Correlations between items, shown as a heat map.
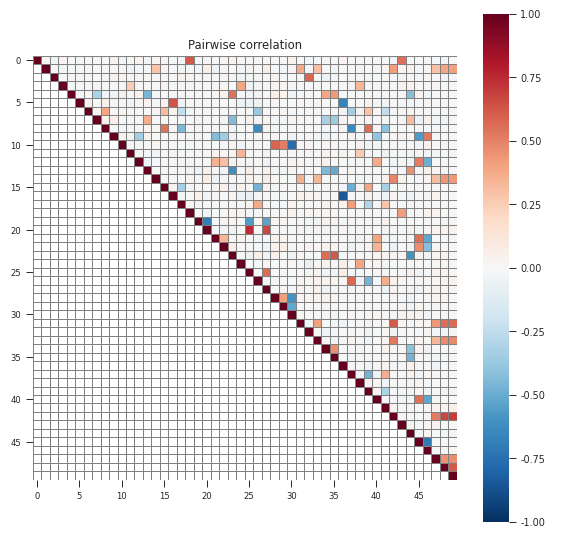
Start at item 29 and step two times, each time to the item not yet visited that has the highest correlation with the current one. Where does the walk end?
28
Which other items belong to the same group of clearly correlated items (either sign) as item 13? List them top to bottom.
4, 7, 23, 34, 35, 44
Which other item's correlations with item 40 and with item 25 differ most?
20
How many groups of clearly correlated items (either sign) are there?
10
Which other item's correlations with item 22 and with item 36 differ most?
16
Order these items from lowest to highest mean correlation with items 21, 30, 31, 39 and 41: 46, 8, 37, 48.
46, 37, 8, 48
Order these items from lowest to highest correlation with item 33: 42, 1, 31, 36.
36, 1, 31, 42
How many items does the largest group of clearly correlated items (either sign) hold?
8
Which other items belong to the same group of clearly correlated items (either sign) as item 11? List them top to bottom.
3, 24, 38
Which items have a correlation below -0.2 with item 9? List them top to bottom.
12, 21, 22, 40, 45
